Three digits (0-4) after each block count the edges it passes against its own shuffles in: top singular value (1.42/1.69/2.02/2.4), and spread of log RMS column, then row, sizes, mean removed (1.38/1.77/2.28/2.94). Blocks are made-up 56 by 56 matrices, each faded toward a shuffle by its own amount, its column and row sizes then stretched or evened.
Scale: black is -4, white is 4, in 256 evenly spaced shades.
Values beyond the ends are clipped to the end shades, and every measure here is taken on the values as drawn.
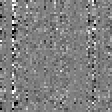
1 4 1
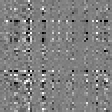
4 4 3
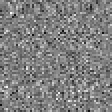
3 0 1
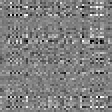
4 2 4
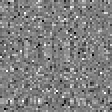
3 0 1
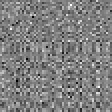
4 3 1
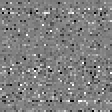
1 0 3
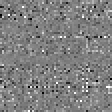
1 1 3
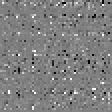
0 2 3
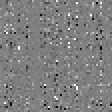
0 3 1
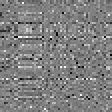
4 0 3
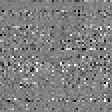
1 2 4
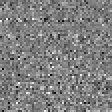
0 1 3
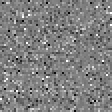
1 0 0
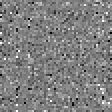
0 2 1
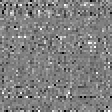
2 0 3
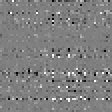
3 2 4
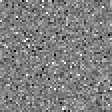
1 0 0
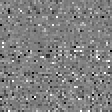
1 0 4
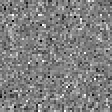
1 0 1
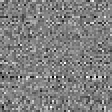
3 0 3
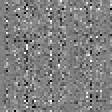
2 4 1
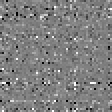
0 2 3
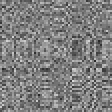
4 1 2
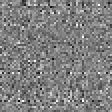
2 2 2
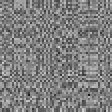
4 0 1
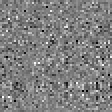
2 1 2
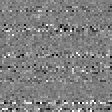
1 0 4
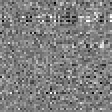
3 1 3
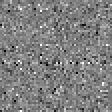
1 1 1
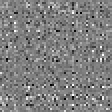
3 3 3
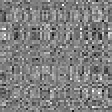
4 1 2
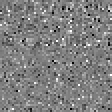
1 0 1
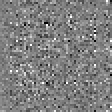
0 3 2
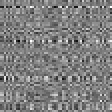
4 1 4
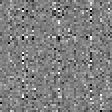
3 3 1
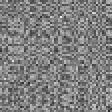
4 1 1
